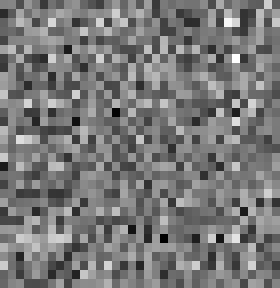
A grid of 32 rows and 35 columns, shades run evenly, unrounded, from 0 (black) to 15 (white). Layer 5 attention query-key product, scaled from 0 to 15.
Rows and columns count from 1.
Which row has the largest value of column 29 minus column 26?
3
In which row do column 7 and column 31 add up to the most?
25
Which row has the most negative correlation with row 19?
11
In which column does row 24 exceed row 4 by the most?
30
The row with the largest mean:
12
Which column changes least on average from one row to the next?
26
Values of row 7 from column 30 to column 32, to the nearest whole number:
15 3 6
